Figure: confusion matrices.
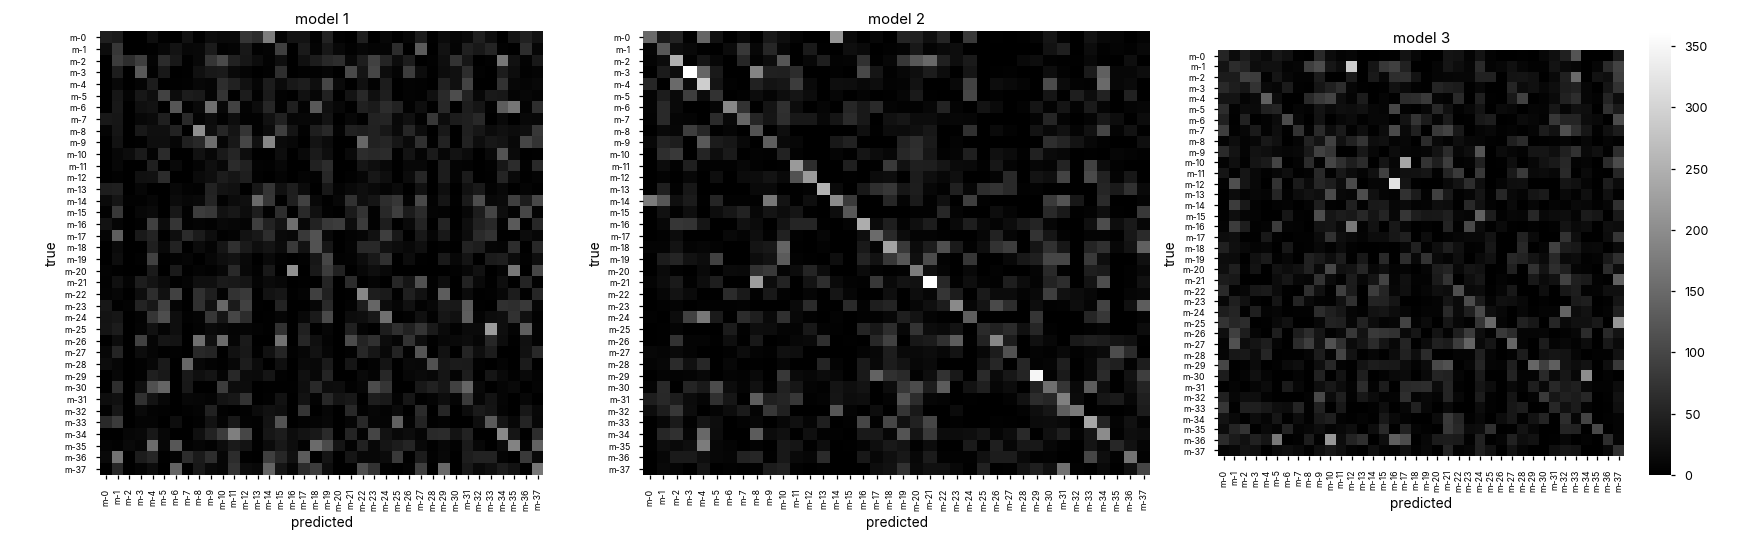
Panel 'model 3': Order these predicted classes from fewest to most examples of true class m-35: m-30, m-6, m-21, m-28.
m-30, m-28, m-6, m-21
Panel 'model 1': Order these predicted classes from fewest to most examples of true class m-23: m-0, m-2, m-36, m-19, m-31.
m-2, m-0, m-19, m-36, m-31
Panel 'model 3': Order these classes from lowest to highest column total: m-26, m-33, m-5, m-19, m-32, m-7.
m-26, m-7, m-19, m-5, m-33, m-32
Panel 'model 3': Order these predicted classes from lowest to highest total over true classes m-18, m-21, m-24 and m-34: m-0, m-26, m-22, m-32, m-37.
m-26, m-22, m-0, m-37, m-32
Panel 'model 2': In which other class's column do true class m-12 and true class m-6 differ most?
m-11
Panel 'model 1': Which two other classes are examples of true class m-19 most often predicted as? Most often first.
m-4, m-24
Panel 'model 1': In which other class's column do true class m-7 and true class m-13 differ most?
m-28
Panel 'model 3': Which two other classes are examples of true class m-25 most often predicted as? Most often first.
m-37, m-17
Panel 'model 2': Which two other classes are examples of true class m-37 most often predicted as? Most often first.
m-31, m-19
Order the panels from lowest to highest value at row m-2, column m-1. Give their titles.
model 2, model 3, model 1
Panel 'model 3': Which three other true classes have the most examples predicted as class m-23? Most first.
m-27, m-16, m-26
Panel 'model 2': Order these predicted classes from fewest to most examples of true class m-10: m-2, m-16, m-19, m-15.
m-15, m-16, m-19, m-2
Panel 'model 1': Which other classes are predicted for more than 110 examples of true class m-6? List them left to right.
m-9, m-18, m-34, m-35
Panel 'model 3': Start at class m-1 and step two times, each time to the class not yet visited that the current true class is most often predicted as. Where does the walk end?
m-16
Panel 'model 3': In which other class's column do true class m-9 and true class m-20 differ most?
m-24
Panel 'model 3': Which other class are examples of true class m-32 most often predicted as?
m-9
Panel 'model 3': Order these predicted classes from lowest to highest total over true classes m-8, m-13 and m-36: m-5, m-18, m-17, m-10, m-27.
m-18, m-27, m-17, m-5, m-10
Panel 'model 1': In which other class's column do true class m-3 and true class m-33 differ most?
m-25
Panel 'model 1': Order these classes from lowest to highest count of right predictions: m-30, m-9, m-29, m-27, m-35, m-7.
m-29, m-7, m-30, m-27, m-9, m-35
